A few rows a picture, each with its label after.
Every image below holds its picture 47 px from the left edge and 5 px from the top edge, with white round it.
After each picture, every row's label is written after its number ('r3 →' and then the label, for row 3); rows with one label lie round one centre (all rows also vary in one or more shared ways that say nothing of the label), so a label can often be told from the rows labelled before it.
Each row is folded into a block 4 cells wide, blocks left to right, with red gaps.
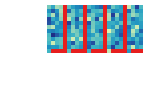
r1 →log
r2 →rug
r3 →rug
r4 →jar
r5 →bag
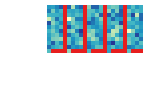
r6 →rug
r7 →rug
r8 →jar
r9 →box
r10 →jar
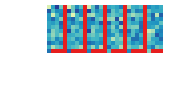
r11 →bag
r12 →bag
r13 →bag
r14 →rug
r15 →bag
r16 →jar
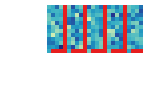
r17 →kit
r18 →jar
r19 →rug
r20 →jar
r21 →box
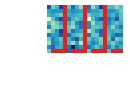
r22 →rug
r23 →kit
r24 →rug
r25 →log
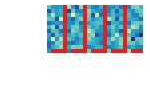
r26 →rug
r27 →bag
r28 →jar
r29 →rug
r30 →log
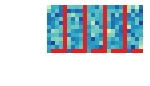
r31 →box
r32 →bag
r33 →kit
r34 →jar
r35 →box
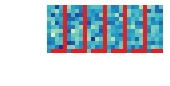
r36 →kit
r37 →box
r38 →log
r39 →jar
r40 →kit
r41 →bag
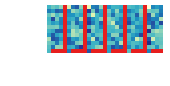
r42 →bag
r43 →kit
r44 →bag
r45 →kit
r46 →log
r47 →box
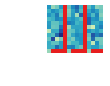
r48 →log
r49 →jar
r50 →log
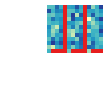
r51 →bag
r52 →jar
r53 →rug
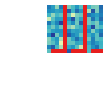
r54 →rug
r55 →bag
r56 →box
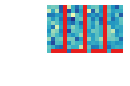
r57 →box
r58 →bag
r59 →box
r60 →jar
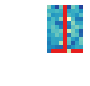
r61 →kit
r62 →rug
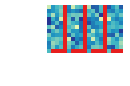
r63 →log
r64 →bag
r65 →jar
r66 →rug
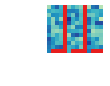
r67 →kit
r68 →log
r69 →kit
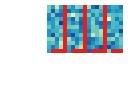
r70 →box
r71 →bag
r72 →kit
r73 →rug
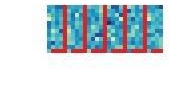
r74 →rug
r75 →jar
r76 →log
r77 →jar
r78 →bag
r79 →rug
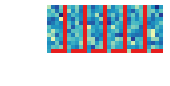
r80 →jar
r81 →box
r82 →jar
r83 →log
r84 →log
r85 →jar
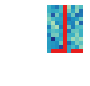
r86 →kit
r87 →box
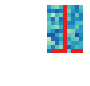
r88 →bag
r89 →jar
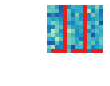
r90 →box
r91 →jar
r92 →box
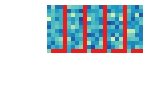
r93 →rug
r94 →bag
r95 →rug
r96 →rug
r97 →jar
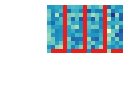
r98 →jar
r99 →bag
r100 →bag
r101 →jar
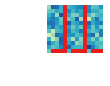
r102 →jar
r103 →rug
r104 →rug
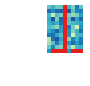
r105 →bag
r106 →bag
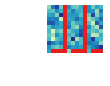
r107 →jar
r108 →log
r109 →kit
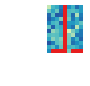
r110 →box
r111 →jar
